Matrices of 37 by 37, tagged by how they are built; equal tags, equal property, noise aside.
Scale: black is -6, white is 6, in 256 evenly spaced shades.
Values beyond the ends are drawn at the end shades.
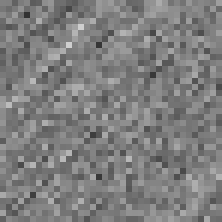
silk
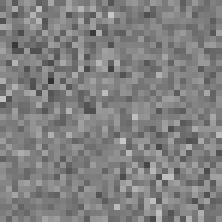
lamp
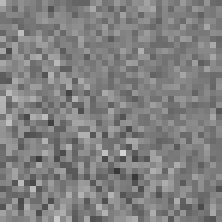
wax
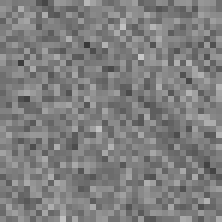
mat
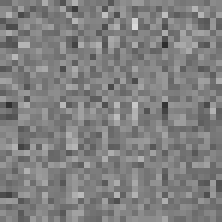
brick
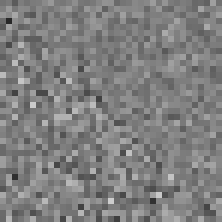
wax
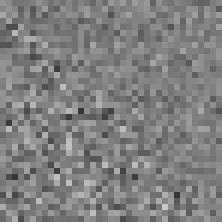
wax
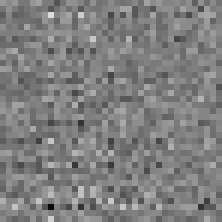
brick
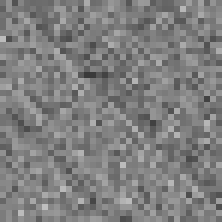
mat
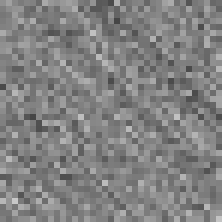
mat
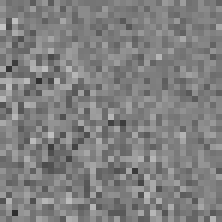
wax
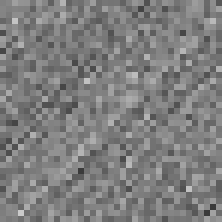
silk
